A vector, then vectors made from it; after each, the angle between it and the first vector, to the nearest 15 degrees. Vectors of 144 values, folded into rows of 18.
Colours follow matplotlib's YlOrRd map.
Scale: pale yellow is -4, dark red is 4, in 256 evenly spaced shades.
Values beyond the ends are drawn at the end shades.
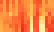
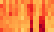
165 degrees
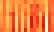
105 degrees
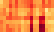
150 degrees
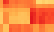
105 degrees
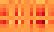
105 degrees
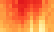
60 degrees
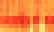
45 degrees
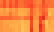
135 degrees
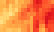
75 degrees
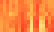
15 degrees
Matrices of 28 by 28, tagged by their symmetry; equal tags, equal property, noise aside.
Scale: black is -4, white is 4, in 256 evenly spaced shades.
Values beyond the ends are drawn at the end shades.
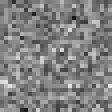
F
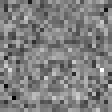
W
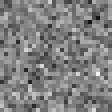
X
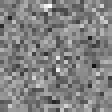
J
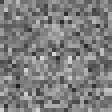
W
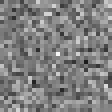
F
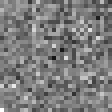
X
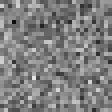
F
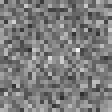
W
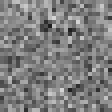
F
